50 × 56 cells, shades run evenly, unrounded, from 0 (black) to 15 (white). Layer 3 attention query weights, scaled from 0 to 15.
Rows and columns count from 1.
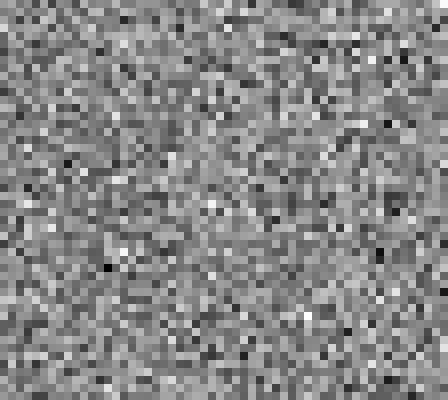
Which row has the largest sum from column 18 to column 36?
2
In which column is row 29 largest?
7
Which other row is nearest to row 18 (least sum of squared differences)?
28
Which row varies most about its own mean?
8
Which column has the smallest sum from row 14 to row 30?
49
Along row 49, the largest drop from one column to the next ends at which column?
35
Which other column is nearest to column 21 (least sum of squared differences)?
34
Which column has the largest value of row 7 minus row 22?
45
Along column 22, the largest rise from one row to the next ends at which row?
20
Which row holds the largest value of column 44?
29
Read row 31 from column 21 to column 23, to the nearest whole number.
9 5 6
